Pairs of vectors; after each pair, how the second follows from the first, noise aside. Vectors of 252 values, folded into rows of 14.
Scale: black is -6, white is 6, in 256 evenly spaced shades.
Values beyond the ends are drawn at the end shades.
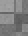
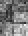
reversed, scaled up.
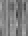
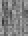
wrapped around.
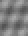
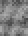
wrapped around.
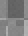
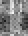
wrapped around, scaled up.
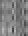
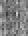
wrapped around, negated.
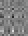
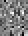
wrapped around, scaled up.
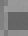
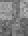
wrapped around, negated.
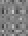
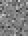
shuffled.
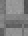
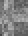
wrapped around, negated.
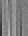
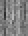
wrapped around.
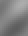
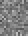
shuffled.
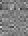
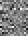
negated, scaled up.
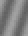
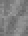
wrapped around, shrunk.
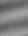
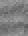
wrapped around, shrunk.
